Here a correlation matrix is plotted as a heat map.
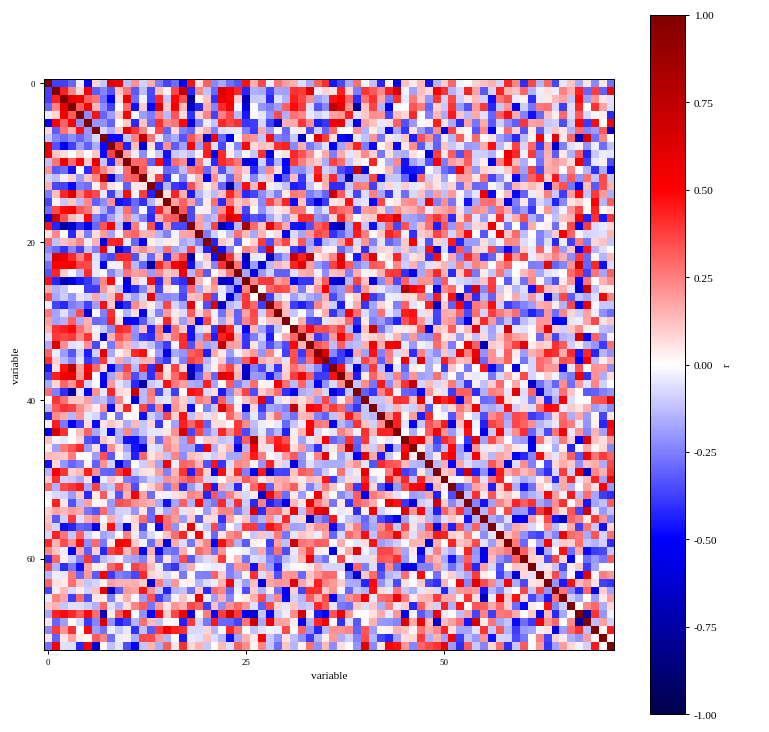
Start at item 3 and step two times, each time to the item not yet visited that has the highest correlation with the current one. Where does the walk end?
14
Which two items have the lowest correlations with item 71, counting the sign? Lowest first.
6, 11
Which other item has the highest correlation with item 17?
1
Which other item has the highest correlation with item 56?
18
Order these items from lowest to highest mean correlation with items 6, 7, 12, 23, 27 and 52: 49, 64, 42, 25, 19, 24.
42, 25, 49, 24, 19, 64
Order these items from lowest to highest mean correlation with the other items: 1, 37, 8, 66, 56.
8, 56, 37, 66, 1
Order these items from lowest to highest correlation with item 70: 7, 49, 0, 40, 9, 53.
53, 9, 0, 49, 7, 40
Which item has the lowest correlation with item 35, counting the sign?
67
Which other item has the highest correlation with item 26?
45
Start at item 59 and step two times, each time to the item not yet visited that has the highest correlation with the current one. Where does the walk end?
11
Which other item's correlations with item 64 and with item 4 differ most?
7
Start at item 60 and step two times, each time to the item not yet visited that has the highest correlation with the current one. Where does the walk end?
22
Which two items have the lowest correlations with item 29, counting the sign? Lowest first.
5, 12
